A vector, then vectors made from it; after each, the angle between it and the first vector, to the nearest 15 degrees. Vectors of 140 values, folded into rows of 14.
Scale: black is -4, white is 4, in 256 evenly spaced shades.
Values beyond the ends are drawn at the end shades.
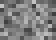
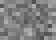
165 degrees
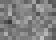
45 degrees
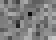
90 degrees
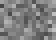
165 degrees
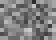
165 degrees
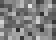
75 degrees
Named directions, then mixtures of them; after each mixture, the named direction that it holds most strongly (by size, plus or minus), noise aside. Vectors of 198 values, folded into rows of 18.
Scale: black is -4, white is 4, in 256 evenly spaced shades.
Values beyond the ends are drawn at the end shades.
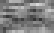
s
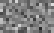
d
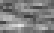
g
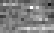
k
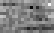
k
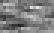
g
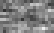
s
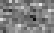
s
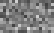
d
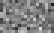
d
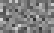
d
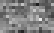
s
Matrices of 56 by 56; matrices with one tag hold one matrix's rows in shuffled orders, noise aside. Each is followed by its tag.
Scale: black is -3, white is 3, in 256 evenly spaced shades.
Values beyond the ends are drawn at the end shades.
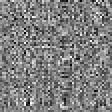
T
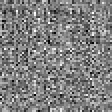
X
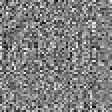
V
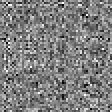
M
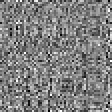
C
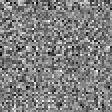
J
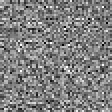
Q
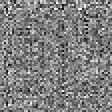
M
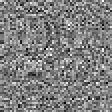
Q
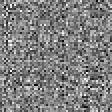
M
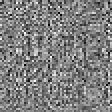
C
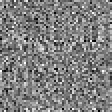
V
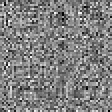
M
